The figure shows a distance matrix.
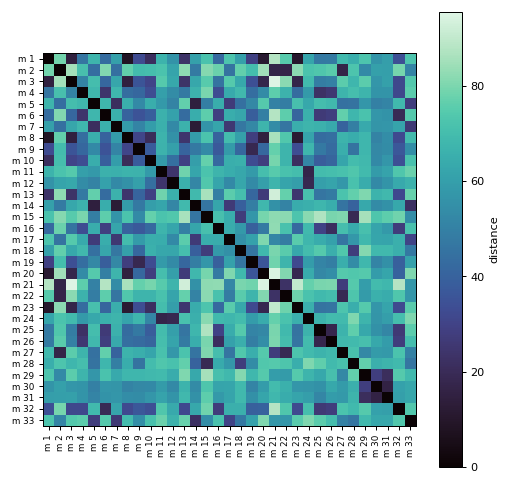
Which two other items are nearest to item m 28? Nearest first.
m 15, m 18
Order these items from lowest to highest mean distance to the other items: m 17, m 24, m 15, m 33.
m 17, m 33, m 24, m 15
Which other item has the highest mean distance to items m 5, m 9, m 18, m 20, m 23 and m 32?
m 21
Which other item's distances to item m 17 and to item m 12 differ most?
m 24
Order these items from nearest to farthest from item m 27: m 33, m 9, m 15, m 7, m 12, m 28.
m 7, m 33, m 12, m 9, m 28, m 15
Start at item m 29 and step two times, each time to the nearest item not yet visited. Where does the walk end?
m 30
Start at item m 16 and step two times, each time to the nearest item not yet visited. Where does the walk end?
m 25
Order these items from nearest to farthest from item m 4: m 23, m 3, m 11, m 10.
m 10, m 23, m 3, m 11
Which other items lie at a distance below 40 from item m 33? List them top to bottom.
m 5, m 7, m 14, m 17
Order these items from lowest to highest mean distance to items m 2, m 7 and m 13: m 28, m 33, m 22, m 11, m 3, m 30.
m 22, m 33, m 3, m 30, m 28, m 11
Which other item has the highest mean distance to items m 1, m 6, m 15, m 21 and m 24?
m 29
